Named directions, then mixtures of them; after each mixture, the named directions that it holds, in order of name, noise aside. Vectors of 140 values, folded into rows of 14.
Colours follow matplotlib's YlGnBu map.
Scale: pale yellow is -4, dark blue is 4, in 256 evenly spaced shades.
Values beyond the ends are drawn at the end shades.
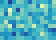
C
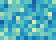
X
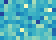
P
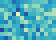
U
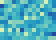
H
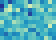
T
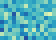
U, X.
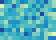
H.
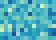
C, H.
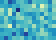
C, U.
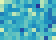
H, T.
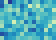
P, T, X.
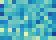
H, P.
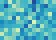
X.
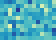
C, P.
